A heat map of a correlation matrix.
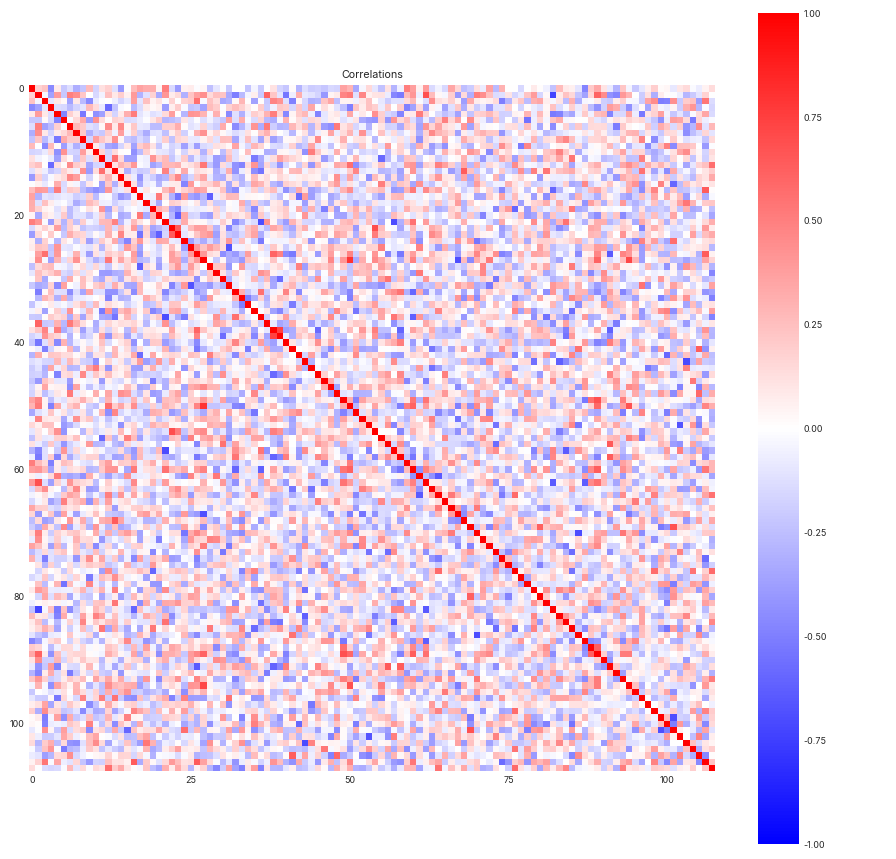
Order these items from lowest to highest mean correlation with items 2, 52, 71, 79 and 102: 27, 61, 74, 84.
74, 84, 61, 27
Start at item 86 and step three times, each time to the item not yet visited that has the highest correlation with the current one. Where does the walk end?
48
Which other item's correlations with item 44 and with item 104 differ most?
76
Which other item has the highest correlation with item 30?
56
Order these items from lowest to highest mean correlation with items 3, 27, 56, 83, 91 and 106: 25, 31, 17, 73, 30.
73, 17, 25, 31, 30
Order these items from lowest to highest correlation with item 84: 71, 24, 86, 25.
86, 25, 71, 24
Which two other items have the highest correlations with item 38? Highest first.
39, 26
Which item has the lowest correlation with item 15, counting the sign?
101
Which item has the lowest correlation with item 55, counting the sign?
11
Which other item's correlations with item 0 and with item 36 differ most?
21
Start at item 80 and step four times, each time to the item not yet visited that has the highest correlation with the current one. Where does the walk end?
96
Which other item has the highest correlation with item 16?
106
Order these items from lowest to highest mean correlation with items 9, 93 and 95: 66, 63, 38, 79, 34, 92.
92, 38, 63, 79, 34, 66
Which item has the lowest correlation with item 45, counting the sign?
38
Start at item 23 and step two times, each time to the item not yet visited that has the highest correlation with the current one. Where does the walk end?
54
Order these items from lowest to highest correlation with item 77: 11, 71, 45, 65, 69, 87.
71, 45, 65, 69, 11, 87
